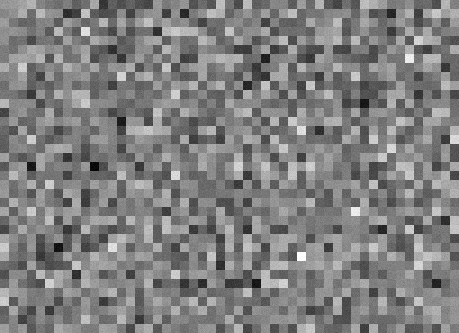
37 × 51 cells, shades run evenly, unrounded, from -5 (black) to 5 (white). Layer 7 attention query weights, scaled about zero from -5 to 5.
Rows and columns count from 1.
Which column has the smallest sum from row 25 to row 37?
25
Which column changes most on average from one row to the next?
28
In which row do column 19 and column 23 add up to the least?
32
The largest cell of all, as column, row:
34, 29
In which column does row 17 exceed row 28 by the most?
7
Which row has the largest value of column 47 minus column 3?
30
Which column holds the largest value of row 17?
44
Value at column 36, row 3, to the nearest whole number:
0
